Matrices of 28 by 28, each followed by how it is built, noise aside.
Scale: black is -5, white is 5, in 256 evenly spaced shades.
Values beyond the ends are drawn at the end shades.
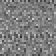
repeating columns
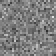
noise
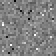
sparse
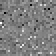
sparse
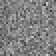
repeating rows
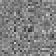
low rank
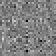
low rank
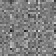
low rank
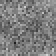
smooth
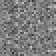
repeating rows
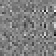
low rank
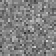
noise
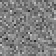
repeating columns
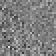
lower triangular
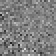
lower triangular
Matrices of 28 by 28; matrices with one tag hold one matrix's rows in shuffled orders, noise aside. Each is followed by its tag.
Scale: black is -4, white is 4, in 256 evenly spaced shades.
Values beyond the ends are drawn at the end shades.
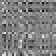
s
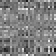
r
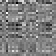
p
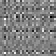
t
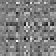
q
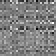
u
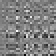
q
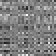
r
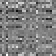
p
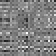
r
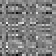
p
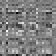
p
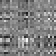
r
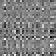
t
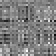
r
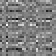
p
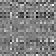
u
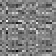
p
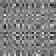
t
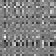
t
